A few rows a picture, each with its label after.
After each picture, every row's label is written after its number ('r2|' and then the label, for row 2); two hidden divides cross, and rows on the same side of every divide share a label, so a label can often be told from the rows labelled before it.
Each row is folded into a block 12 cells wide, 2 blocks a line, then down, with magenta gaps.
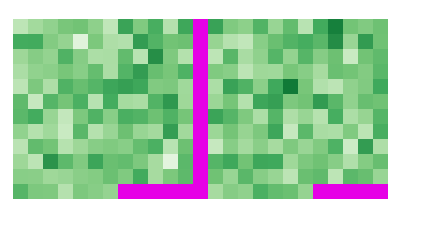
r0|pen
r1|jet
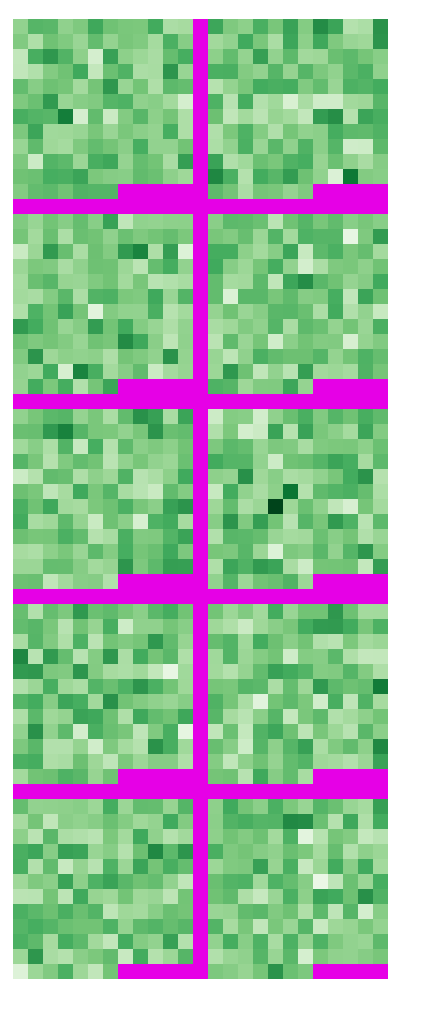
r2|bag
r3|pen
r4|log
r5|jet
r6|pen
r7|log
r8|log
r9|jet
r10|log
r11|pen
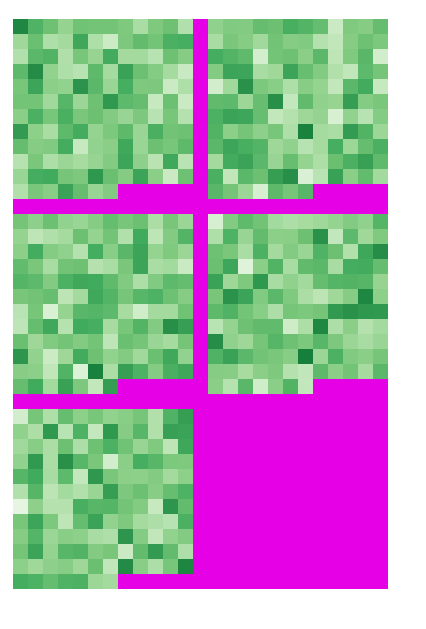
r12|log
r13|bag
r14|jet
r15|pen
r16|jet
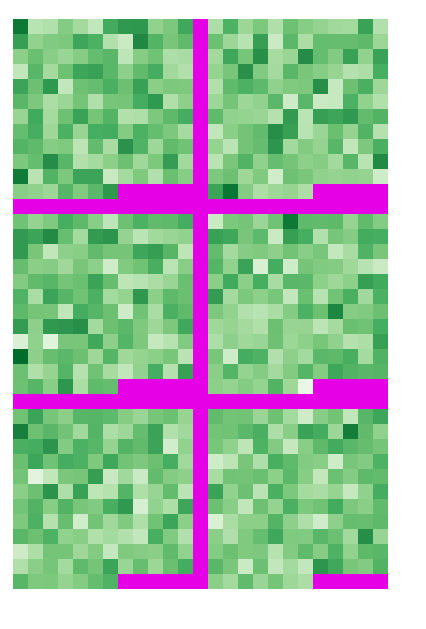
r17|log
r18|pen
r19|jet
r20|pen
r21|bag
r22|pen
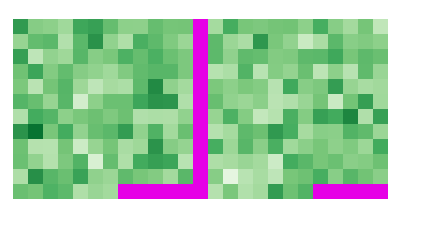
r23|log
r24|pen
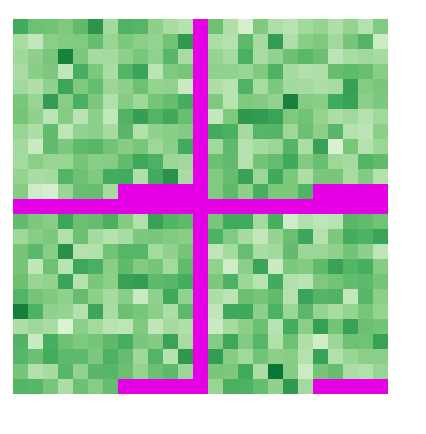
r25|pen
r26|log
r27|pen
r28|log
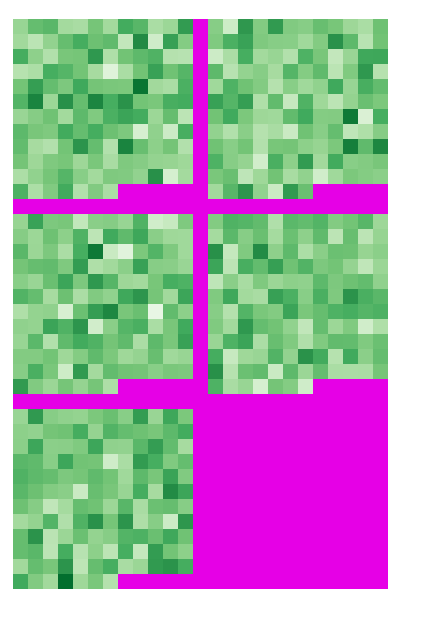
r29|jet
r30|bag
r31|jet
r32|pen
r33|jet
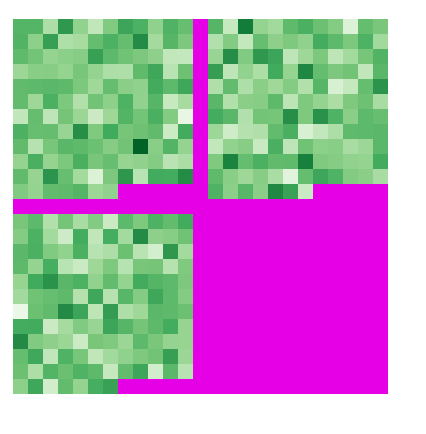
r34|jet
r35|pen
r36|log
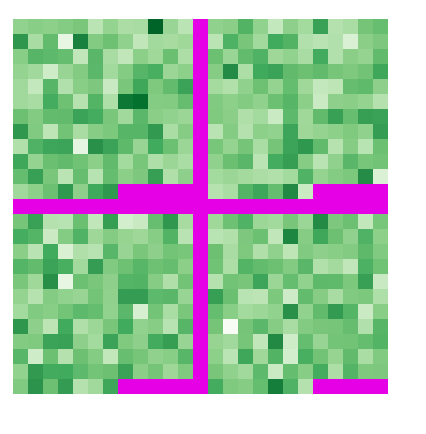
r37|log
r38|pen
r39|log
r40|pen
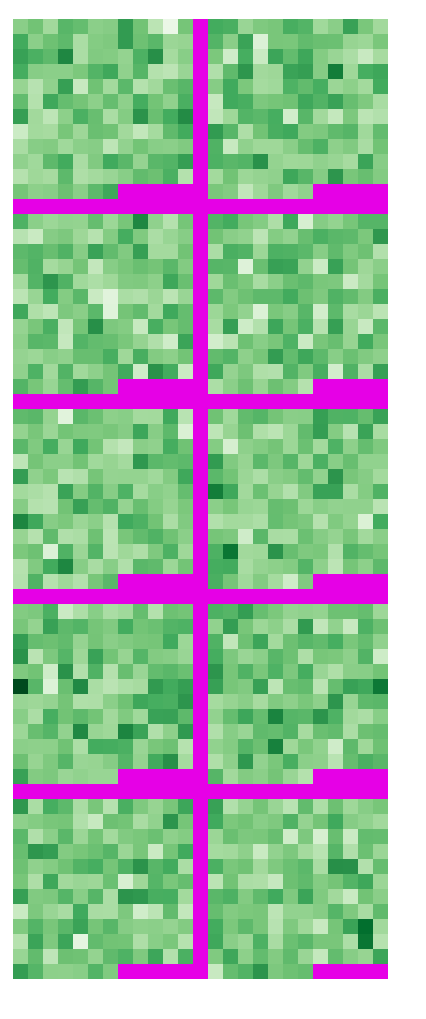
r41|pen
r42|log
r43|pen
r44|jet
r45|log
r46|jet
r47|pen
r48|jet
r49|pen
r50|log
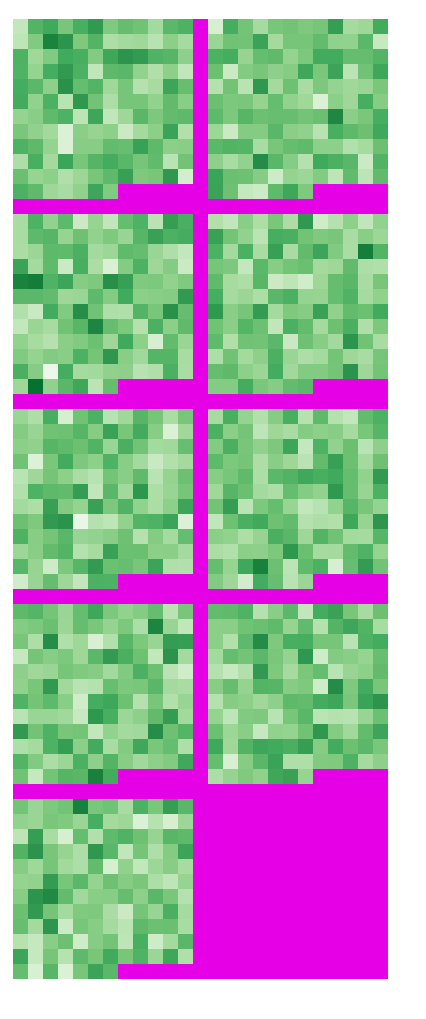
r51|pen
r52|pen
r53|jet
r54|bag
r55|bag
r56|jet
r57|bag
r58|pen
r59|bag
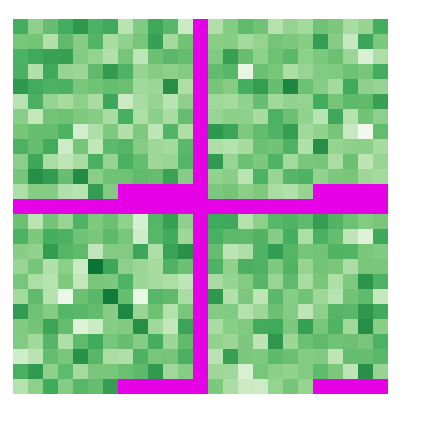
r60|bag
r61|jet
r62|bag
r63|pen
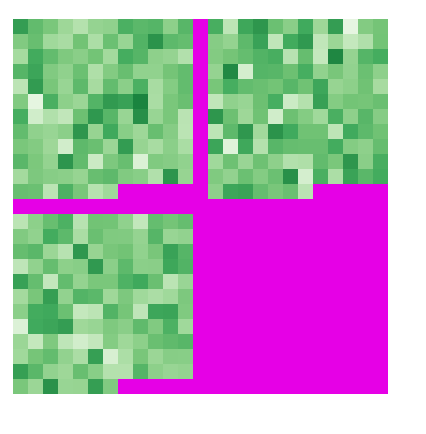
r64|jet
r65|pen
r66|bag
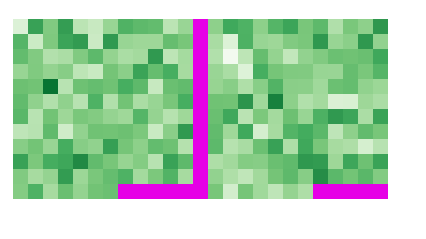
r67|jet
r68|pen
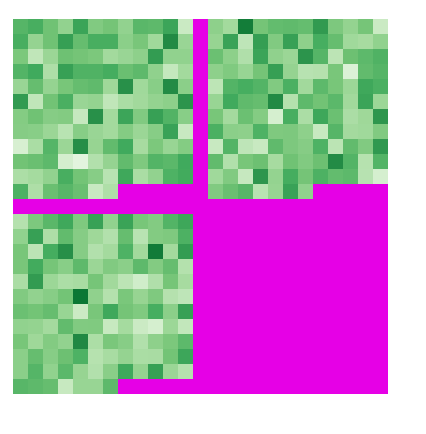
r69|pen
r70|pen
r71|pen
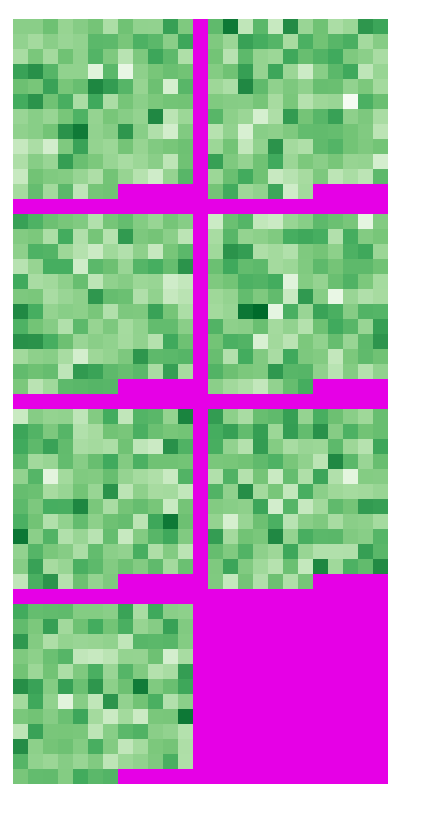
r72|jet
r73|jet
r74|bag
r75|bag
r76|bag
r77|pen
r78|jet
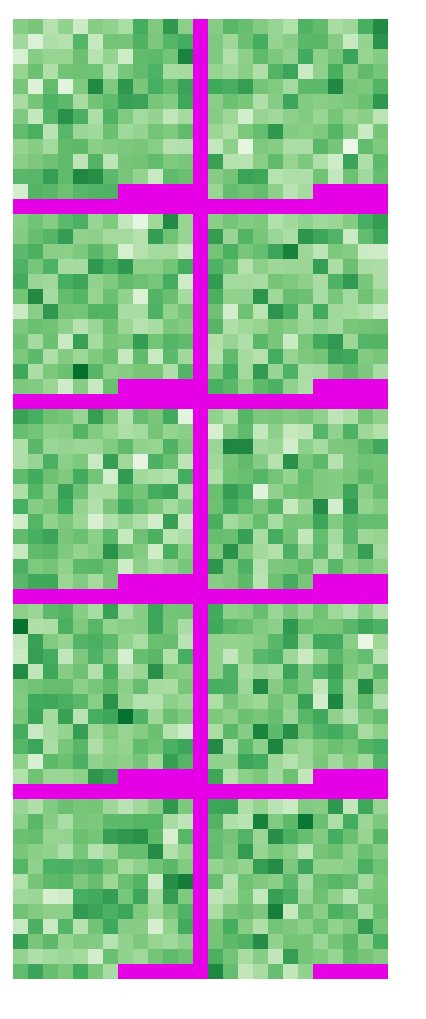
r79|log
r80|jet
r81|bag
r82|jet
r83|bag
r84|bag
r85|log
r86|jet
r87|jet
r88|jet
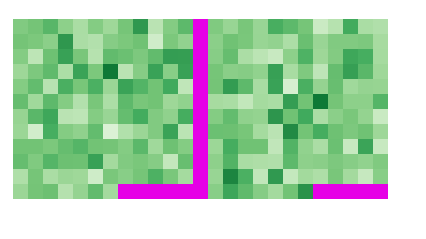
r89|pen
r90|log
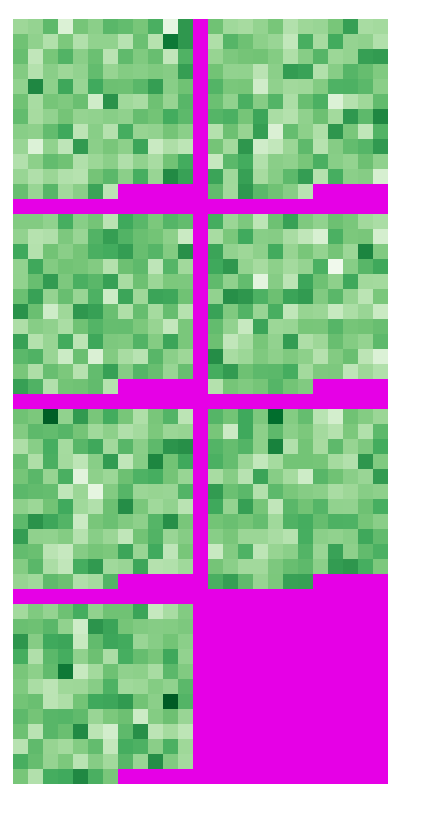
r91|pen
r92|bag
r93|jet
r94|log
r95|bag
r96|bag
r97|pen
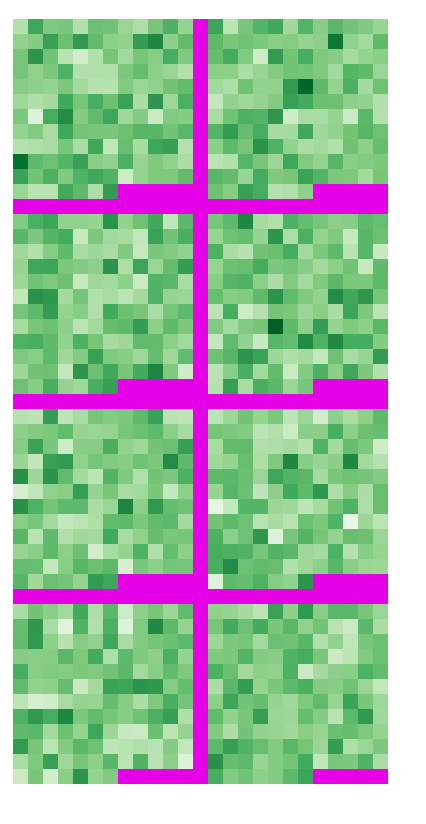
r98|log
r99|log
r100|bag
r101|jet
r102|bag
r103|log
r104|log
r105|bag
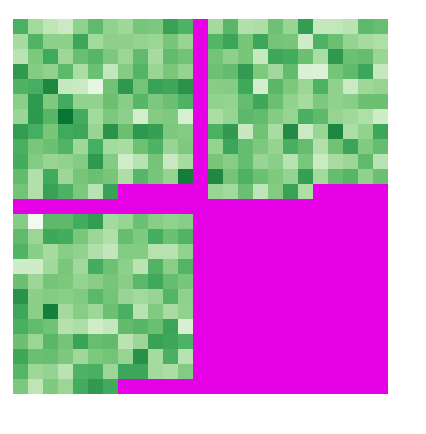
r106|log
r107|log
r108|bag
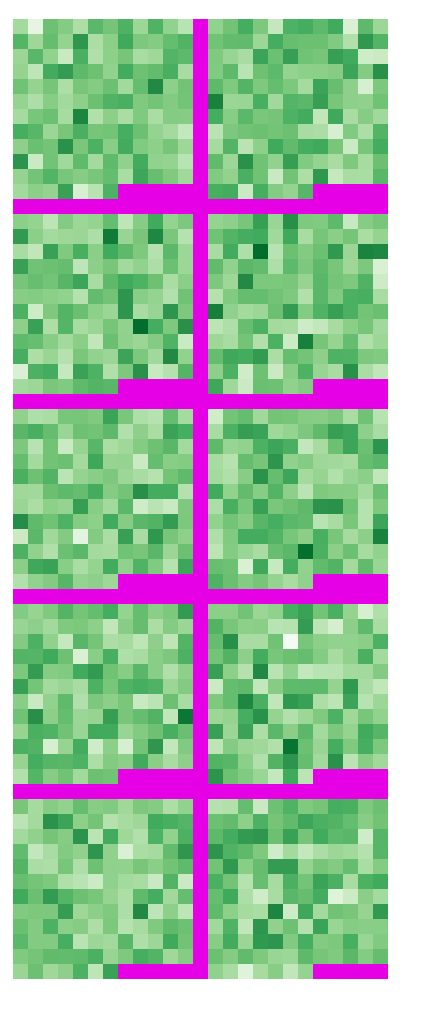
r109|log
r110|jet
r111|log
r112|pen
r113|log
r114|pen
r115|log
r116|bag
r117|bag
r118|jet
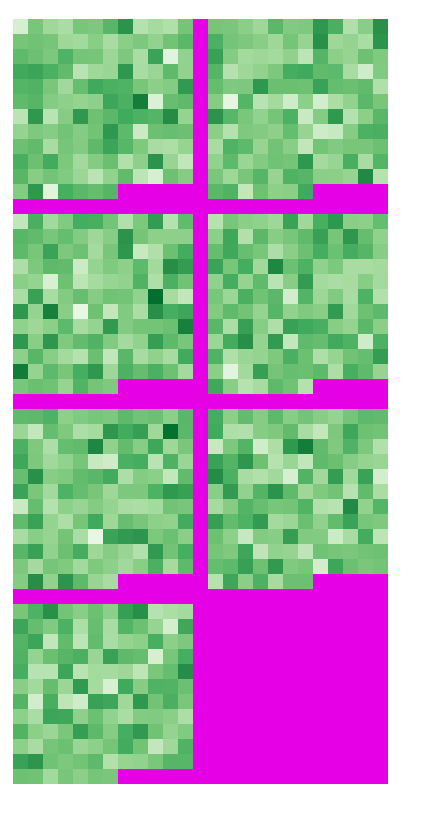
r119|jet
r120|pen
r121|bag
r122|pen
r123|jet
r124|log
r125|pen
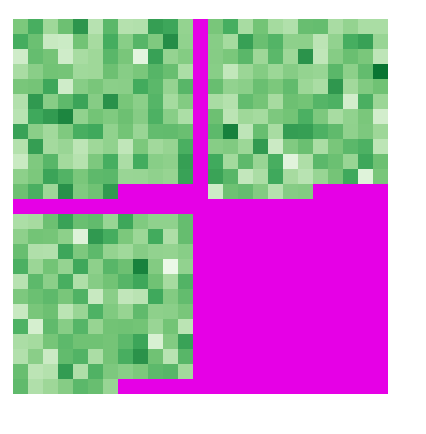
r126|log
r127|log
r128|pen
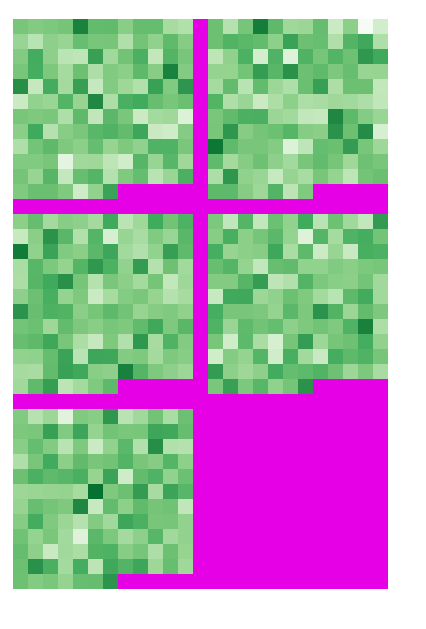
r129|log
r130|bag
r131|bag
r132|bag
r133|log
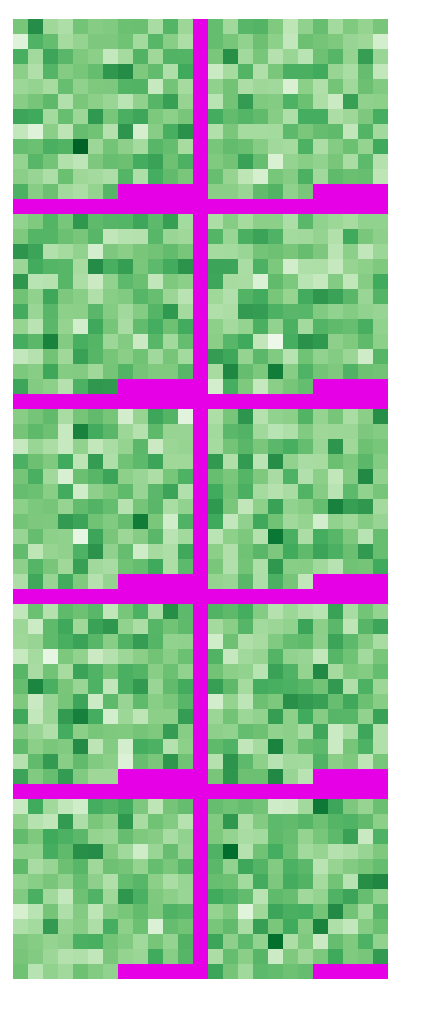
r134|pen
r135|bag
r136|bag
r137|log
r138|log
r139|pen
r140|jet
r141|jet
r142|pen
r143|jet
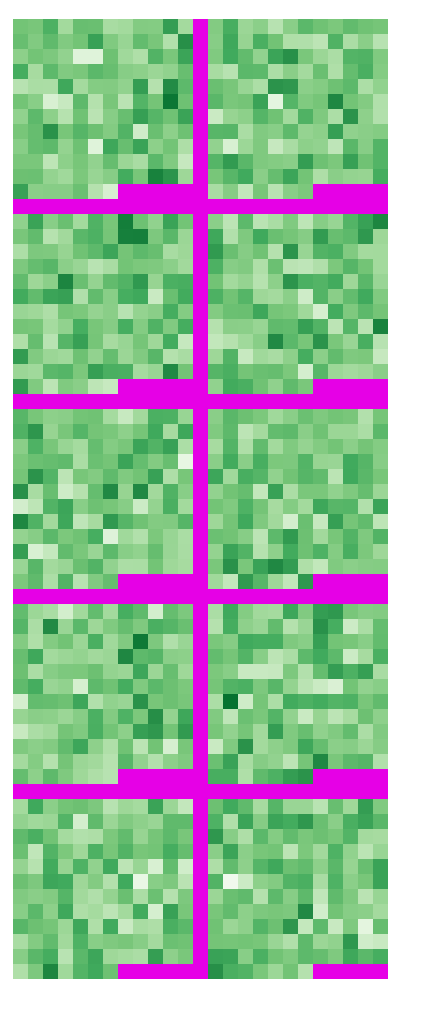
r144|pen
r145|log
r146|jet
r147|jet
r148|log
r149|bag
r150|jet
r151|pen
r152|bag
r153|jet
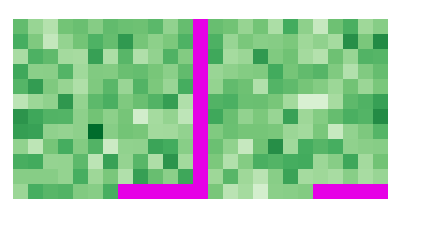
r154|log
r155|pen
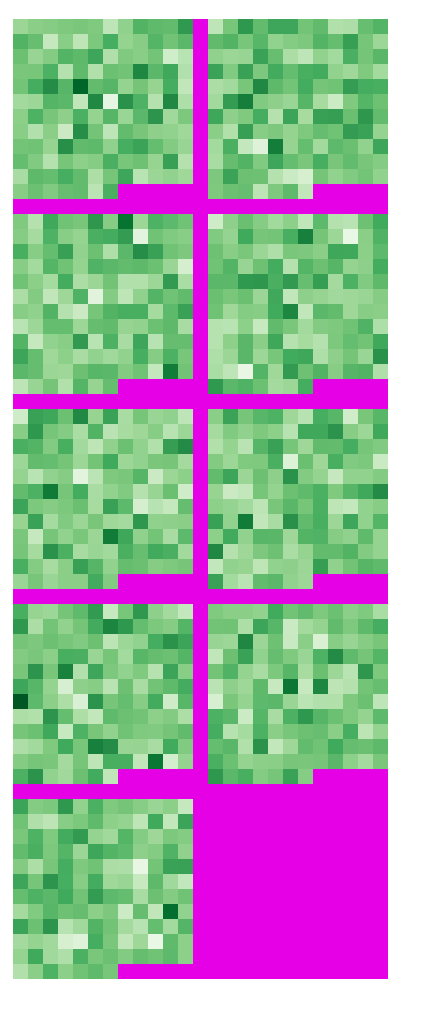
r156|jet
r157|pen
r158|pen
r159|pen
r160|bag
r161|jet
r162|pen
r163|log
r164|bag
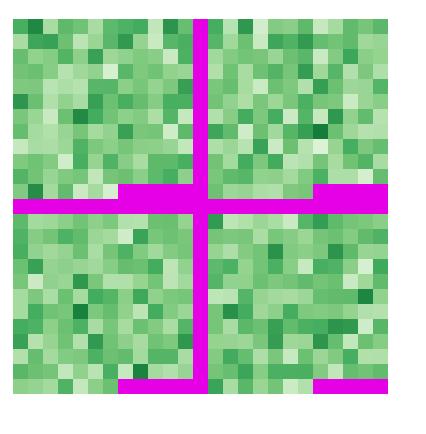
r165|jet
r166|log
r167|log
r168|jet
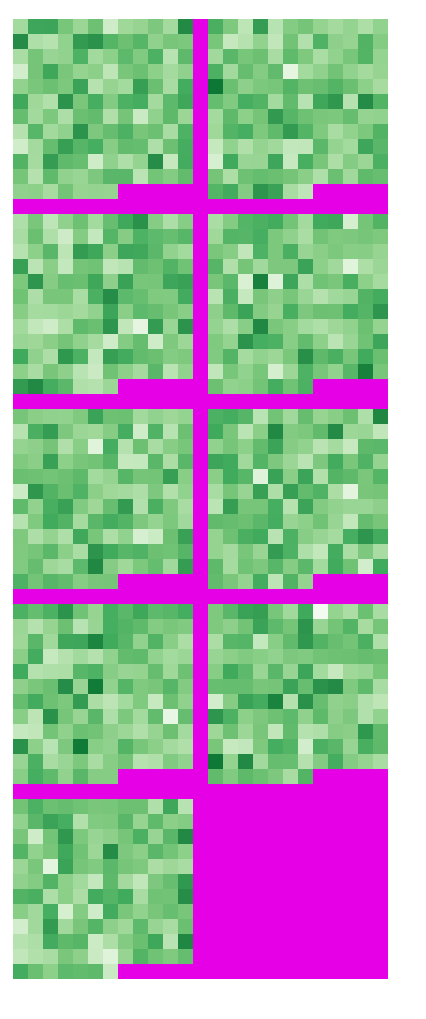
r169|jet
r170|jet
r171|jet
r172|pen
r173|bag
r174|log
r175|jet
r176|log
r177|pen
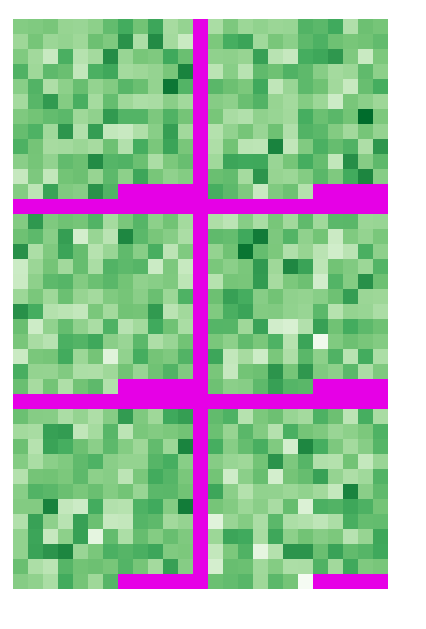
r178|bag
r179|pen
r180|pen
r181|bag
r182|pen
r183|pen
